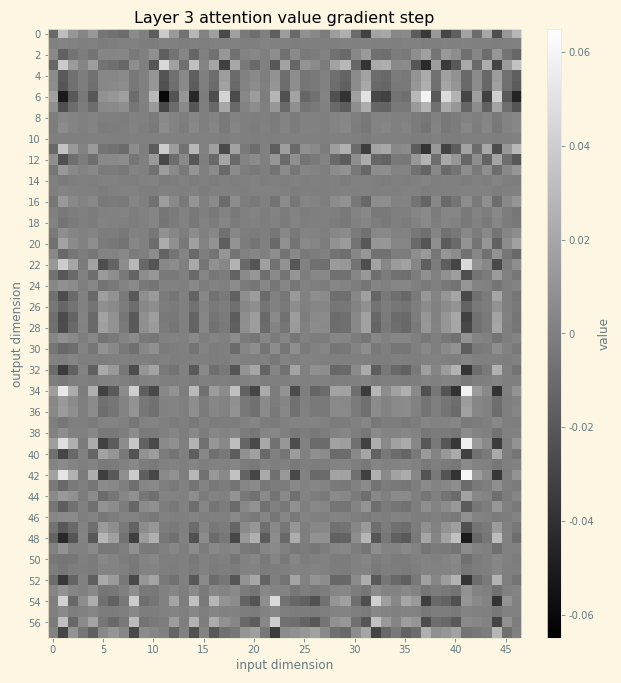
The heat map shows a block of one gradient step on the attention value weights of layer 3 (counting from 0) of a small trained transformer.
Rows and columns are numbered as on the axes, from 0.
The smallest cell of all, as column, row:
11, 6
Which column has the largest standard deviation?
1
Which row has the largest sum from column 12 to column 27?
54
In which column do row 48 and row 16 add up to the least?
41
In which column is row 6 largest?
37
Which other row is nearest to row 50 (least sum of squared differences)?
51
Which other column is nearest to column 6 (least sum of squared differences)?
19
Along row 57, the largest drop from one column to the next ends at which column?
32
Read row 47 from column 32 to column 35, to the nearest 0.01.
-0.01 0 -0.01 -0.01
